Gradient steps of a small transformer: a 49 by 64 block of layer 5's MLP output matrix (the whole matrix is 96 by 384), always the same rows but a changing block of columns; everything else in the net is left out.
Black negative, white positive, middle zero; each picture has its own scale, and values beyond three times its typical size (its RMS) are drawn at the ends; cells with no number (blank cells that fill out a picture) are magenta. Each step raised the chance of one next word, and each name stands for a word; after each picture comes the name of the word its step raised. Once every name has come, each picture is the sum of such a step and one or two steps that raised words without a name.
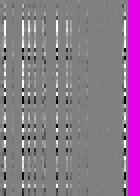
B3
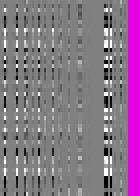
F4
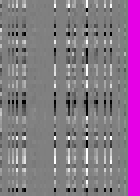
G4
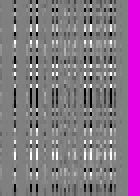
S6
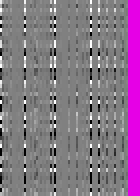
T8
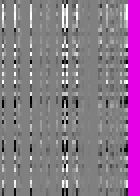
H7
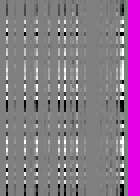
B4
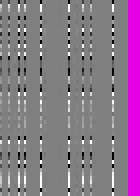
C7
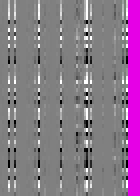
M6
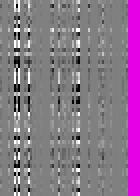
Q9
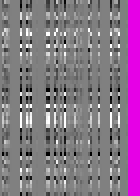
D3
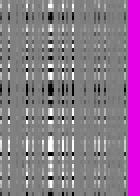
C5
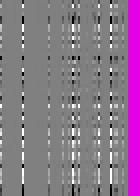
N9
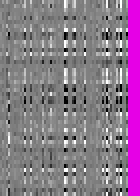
Q9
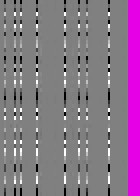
S6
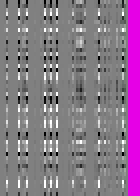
C7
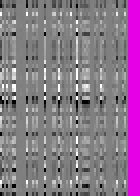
B4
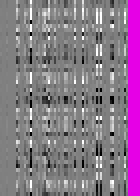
M6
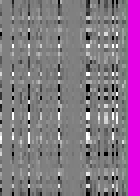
D3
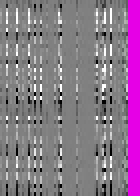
B4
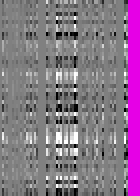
D3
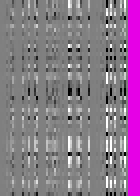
C5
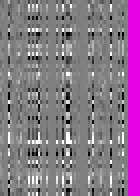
C7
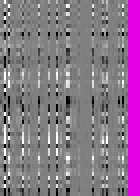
G4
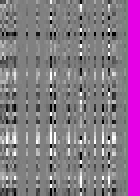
C7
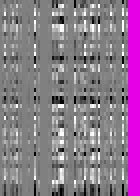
N9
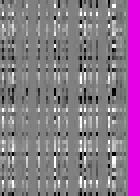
C5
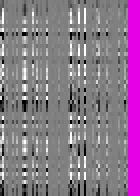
B4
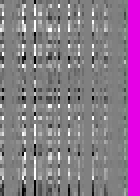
N9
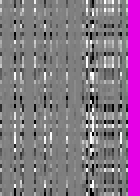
T8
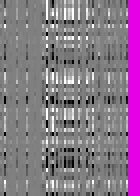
M6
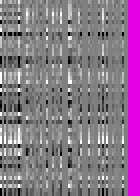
M6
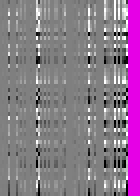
M6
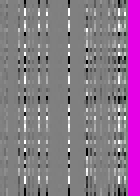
F4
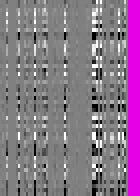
T8
